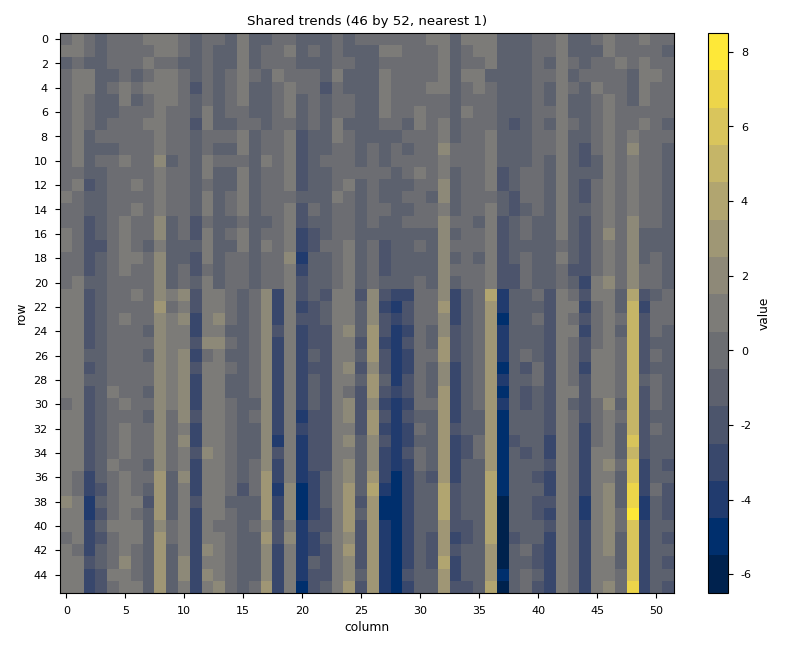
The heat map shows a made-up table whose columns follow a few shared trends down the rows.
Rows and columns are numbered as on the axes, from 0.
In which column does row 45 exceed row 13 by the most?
48
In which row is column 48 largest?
39
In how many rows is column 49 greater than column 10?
6
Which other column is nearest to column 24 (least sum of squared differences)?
17
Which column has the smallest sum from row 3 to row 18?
20
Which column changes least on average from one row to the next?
42
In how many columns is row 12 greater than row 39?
27
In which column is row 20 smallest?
44
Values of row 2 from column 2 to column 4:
-1 -1 0
